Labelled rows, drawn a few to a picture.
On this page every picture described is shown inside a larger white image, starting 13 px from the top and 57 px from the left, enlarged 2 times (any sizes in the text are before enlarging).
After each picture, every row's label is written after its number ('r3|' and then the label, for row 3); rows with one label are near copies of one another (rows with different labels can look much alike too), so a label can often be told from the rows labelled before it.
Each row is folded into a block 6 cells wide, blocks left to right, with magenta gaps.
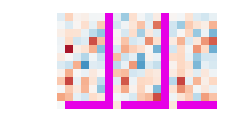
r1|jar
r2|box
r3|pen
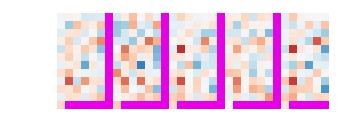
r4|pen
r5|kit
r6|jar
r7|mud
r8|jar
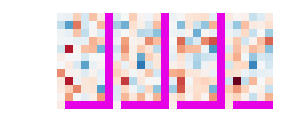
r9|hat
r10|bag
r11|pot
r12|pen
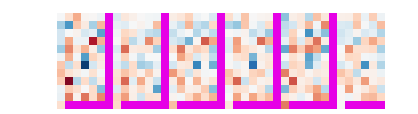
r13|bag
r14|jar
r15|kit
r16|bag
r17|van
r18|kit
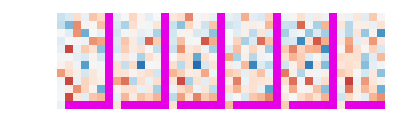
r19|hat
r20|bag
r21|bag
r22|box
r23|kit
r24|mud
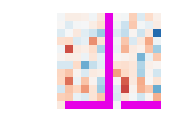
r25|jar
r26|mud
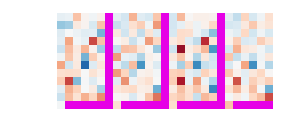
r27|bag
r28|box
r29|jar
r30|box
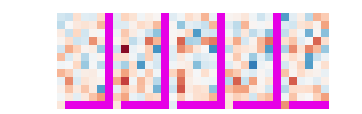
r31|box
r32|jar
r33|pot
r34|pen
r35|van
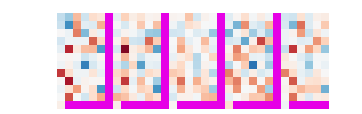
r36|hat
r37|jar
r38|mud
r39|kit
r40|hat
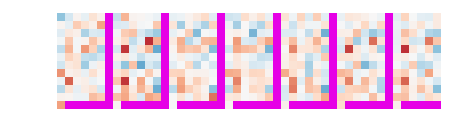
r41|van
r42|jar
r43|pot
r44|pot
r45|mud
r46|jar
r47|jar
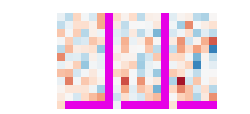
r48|box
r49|mud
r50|pen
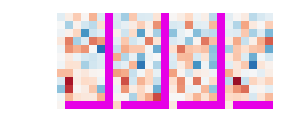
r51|pot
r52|box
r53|kit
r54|pen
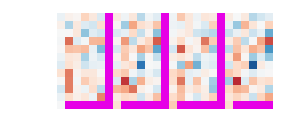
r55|pot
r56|pen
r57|jar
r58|pen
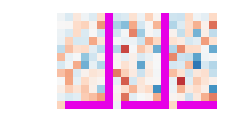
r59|box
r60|hat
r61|box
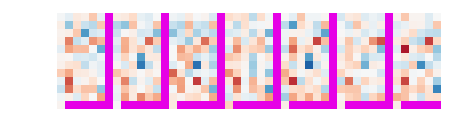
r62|pot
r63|bag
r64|kit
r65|mud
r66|bag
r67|pen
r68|jar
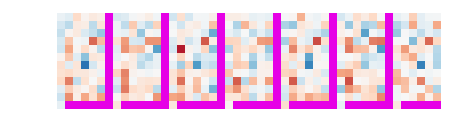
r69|bag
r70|pot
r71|jar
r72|pen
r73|bag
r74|pot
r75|kit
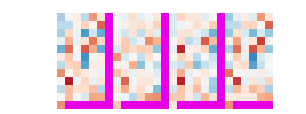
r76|van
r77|box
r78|jar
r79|van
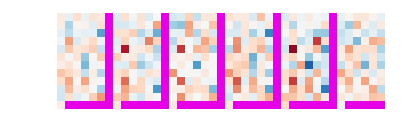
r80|mud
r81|jar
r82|hat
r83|mud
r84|jar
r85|kit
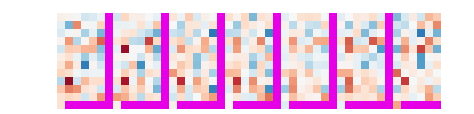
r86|pen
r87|jar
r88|mud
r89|mud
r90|pot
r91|pot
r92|van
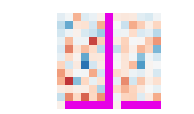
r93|bag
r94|pen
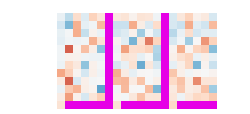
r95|hat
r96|kit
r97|kit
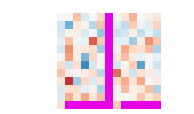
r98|bag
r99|kit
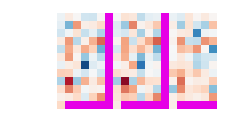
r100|pen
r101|pen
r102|pot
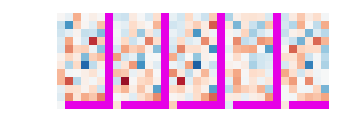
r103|bag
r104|box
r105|box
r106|pot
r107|kit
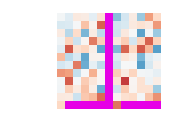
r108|box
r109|van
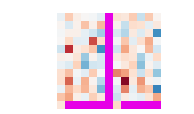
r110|jar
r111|mud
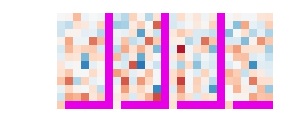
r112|bag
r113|box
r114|jar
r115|kit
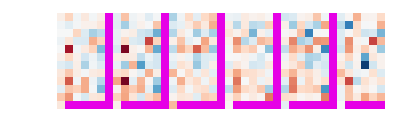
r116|jar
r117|jar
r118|van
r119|pot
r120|pot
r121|bag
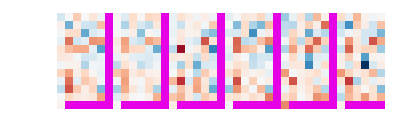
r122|pot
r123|pot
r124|jar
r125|pot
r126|van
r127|bag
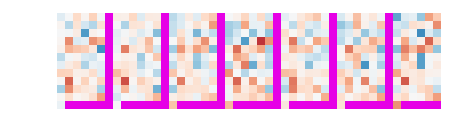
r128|pot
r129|mud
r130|van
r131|kit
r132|pot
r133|kit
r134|van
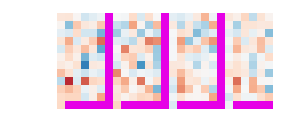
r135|pen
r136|kit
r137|pot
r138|mud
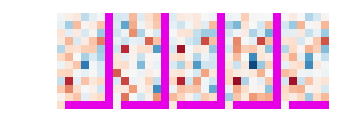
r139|pen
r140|hat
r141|jar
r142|bag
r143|pen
